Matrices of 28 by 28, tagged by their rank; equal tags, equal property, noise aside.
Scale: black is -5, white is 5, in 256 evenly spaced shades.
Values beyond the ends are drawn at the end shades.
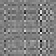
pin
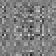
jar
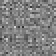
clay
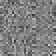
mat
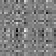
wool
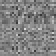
mat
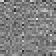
clay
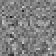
clay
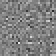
clay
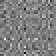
mat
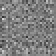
mat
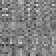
clay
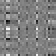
pin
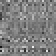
jar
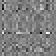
jar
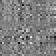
jar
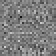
clay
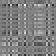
pin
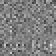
clay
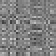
wool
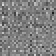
clay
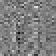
mat
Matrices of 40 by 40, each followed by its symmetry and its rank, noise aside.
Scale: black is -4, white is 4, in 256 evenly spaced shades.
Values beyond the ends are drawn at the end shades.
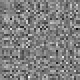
antisymmetric, rank four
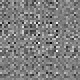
no symmetry, rank four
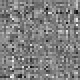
antisymmetric, rank six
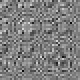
symmetric, rank four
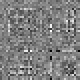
symmetric, rank four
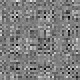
symmetric, rank three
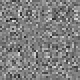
antisymmetric, rank six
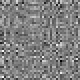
no symmetry, rank three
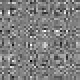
no symmetry, rank four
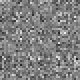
no symmetry, rank six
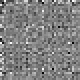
symmetric, rank four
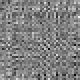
symmetric, rank four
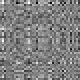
no symmetry, rank three
